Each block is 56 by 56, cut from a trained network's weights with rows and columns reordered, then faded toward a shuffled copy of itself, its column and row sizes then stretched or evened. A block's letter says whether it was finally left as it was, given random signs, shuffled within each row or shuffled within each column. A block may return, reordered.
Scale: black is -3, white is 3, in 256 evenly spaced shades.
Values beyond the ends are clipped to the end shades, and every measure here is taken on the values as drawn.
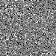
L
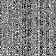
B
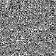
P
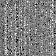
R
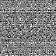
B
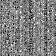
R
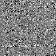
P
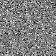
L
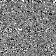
L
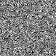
L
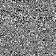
P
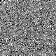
L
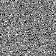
L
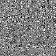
P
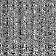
B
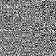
B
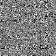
P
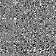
P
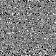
L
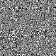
P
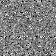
L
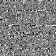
L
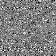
L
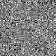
B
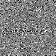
L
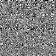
P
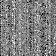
R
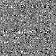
P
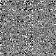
P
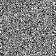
P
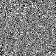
L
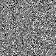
R
